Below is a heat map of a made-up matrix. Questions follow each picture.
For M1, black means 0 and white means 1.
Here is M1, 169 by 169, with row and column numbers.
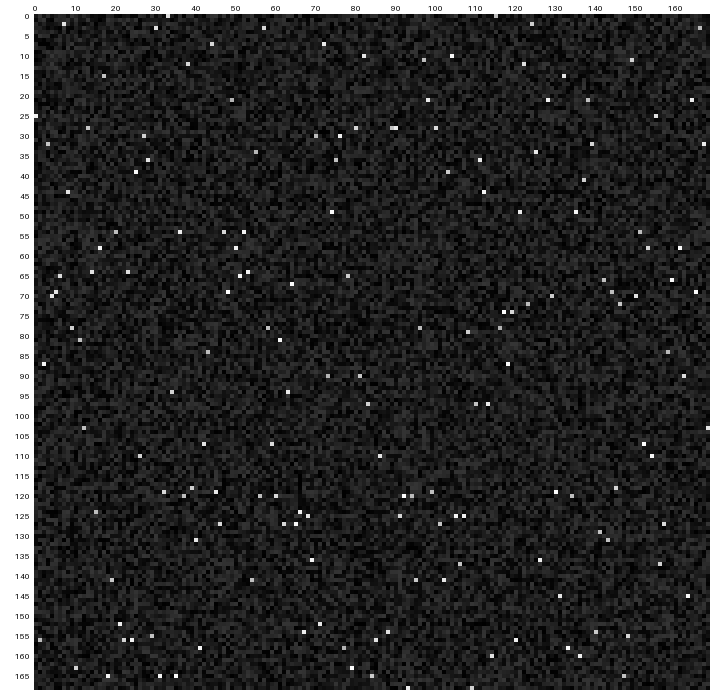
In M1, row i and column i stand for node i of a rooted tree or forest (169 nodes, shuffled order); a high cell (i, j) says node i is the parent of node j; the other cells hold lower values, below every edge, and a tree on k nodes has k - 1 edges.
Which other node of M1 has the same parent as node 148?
29
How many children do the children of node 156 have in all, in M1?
6
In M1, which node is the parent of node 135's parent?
21
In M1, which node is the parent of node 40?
131
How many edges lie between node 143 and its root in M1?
4
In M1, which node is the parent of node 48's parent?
136
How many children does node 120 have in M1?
6
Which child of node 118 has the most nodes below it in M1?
39
